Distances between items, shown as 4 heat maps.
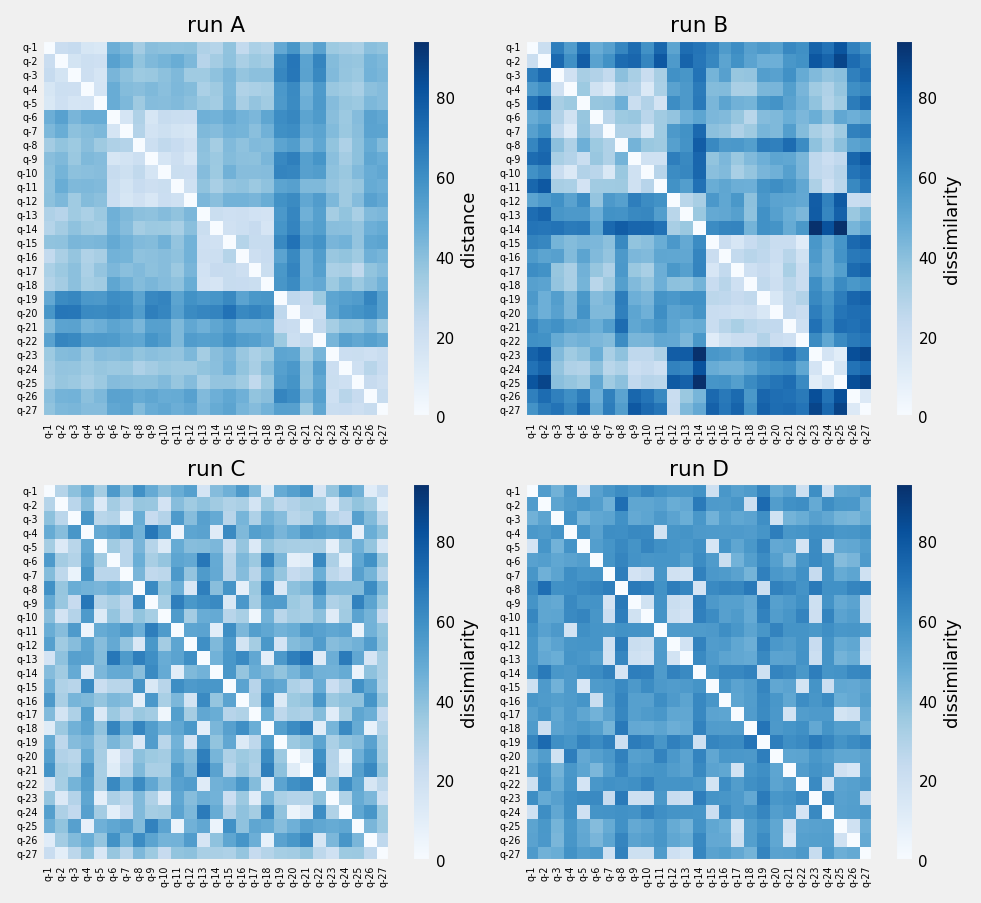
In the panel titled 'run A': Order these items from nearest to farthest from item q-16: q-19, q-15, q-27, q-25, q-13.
q-13, q-15, q-25, q-27, q-19
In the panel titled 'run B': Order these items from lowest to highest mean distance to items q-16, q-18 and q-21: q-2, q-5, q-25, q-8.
q-5, q-2, q-8, q-25
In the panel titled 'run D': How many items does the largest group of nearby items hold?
7
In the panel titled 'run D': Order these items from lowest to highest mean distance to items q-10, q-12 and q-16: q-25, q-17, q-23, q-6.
q-23, q-6, q-25, q-17
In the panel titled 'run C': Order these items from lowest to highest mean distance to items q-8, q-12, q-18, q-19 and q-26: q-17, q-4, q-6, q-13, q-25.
q-17, q-13, q-25, q-4, q-6
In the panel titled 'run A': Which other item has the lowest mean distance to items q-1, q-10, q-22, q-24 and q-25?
q-23
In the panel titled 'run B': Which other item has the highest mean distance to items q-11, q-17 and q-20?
q-27
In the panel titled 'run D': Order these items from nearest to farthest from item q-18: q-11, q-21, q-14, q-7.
q-7, q-11, q-21, q-14
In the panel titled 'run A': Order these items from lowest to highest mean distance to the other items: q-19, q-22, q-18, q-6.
q-18, q-6, q-22, q-19
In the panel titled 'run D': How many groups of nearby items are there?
8
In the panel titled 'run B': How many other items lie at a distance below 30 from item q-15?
7
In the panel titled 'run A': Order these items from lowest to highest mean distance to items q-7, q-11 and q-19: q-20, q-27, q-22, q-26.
q-22, q-20, q-27, q-26
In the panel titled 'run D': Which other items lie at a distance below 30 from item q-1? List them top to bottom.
q-5, q-15, q-22, q-24
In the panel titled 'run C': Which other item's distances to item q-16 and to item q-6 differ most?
q-8
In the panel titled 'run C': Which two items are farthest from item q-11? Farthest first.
q-9, q-15
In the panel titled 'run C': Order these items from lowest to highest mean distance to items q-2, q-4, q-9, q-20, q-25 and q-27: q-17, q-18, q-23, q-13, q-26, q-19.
q-23, q-17, q-19, q-26, q-18, q-13
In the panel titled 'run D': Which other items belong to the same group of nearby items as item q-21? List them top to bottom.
q-17, q-25, q-26
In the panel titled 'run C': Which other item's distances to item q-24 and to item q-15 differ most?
q-20
